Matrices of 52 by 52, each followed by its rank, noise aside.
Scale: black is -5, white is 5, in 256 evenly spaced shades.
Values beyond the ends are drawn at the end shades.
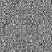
five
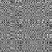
four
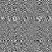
five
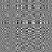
two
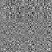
five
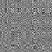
three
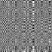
two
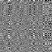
three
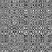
three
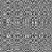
two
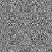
five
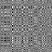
two
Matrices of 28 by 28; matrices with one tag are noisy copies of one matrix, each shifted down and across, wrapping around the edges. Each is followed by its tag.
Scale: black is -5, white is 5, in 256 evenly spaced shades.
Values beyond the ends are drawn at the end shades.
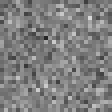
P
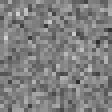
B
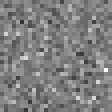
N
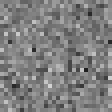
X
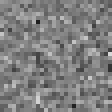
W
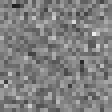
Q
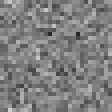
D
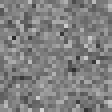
Q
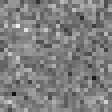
P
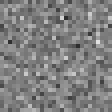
B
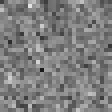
X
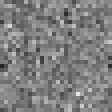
Q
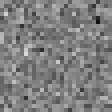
W
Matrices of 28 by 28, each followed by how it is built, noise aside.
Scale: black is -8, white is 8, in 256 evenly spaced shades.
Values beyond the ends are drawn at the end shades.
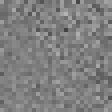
upper triangular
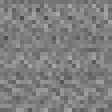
repeating columns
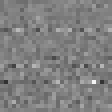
uneven rows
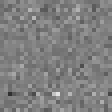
uneven rows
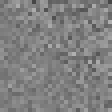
upper triangular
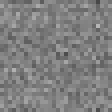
blocks
